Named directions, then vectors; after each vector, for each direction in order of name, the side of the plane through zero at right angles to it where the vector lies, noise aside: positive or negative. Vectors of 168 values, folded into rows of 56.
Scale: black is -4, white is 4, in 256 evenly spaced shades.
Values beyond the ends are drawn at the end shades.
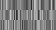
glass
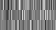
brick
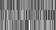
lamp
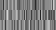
negative, negative, positive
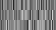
positive, positive, positive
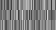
positive, negative, positive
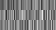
positive, positive, positive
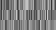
positive, negative, positive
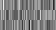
positive, positive, negative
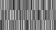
negative, positive, positive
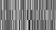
positive, negative, negative
